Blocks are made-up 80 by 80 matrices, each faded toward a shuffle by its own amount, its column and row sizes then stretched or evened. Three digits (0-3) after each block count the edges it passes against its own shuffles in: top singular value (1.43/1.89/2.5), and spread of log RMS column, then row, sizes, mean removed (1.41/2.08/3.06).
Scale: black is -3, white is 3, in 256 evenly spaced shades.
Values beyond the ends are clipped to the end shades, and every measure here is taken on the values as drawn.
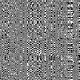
3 3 1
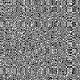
3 2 0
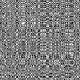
3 1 2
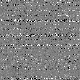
0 1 3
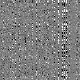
2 3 1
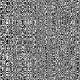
3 3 0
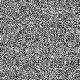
2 0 0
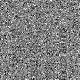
1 0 0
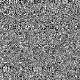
2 1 2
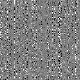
2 3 0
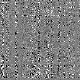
0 3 2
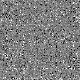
0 2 1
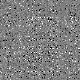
0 2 2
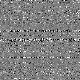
1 1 3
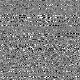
1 0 3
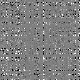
2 3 3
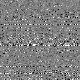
2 0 3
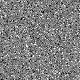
1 0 0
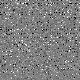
0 0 2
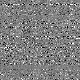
1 0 3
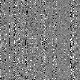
1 3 1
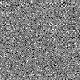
2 0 1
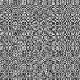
3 2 2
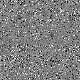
0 0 2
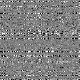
2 1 3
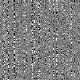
2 3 0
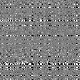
3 2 3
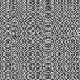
3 2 1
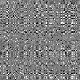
3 2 2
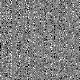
0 3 0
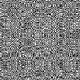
3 1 0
